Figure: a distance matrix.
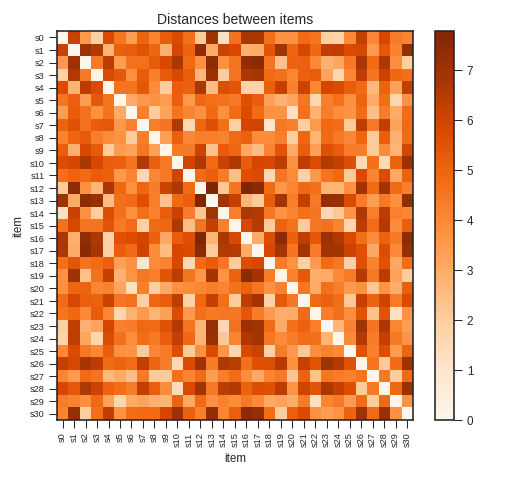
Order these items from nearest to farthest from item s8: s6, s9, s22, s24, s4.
s6, s22, s9, s4, s24
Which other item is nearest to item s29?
s22
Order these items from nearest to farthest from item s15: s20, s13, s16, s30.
s20, s30, s16, s13
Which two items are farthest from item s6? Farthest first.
s16, s1
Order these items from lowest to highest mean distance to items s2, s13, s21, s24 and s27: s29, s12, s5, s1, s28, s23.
s29, s5, s23, s12, s1, s28
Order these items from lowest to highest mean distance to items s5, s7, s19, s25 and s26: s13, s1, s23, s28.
s23, s28, s13, s1
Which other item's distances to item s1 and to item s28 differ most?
s10
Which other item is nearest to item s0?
s14
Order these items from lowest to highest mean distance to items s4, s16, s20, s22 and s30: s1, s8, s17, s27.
s27, s8, s17, s1
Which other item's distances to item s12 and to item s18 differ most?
s7
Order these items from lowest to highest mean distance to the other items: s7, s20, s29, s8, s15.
s29, s20, s8, s7, s15
